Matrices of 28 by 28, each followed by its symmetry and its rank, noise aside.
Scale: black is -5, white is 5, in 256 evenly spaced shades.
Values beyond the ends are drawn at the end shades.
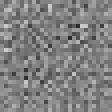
symmetric, rank four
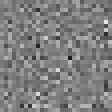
antisymmetric, rank four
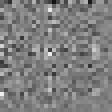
no symmetry, rank four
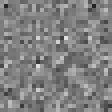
symmetric, rank five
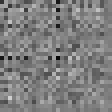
symmetric, rank five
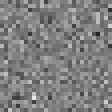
antisymmetric, rank six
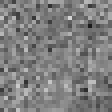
no symmetry, rank five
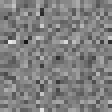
no symmetry, rank five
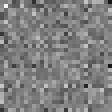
symmetric, rank four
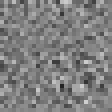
antisymmetric, rank four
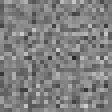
antisymmetric, rank six
